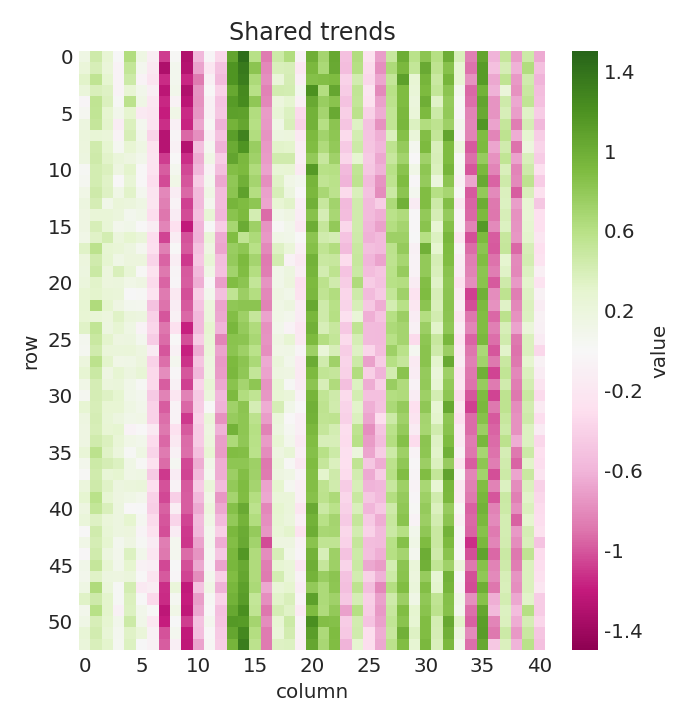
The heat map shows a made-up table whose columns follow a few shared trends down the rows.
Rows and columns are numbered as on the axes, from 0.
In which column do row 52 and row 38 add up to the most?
14
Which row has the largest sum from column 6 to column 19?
0
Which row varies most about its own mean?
1
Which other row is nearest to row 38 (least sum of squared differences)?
18
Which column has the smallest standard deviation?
2
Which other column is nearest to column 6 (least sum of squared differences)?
19
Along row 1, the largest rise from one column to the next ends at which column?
35
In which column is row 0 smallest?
9
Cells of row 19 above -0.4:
30
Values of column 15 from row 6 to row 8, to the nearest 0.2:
0.6 0.6 0.8
